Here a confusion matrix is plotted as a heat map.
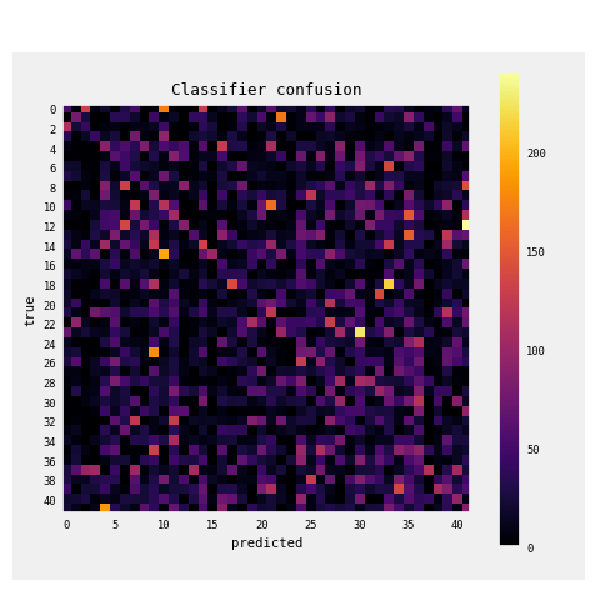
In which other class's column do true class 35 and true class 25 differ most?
26
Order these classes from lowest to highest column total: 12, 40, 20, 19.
12, 19, 40, 20
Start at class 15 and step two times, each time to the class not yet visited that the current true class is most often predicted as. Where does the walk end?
21
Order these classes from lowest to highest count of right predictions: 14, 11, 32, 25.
32, 25, 11, 14
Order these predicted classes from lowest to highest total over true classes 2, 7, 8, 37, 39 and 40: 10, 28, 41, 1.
28, 1, 10, 41
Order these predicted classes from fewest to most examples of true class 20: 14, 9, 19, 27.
19, 14, 9, 27
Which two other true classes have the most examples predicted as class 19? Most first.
22, 32
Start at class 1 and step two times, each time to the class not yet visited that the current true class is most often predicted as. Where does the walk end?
27
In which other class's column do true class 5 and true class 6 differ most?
33
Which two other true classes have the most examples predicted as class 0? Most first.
2, 23
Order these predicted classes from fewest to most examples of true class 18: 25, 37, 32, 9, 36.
37, 32, 25, 36, 9
